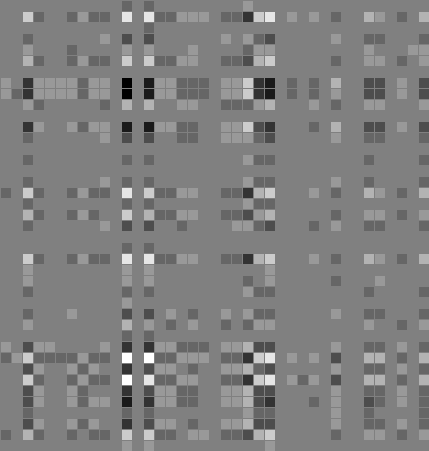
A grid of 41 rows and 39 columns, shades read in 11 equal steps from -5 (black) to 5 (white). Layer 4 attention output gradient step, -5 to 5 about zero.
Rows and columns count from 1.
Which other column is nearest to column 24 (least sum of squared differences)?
3
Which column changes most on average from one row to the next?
12
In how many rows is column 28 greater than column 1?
3
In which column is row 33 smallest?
23
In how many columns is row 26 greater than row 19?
6
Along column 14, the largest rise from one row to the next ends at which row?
33
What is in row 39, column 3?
-2
